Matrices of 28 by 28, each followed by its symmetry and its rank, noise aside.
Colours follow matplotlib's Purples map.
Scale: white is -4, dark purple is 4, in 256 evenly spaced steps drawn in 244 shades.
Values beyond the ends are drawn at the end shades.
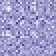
symmetric, rank four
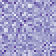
symmetric, rank four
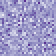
antisymmetric, rank six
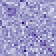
symmetric, rank six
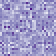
no symmetry, rank five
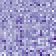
no symmetry, rank six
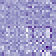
no symmetry, rank four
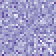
symmetric, rank six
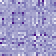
symmetric, rank four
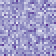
no symmetry, rank six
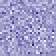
no symmetry, rank six
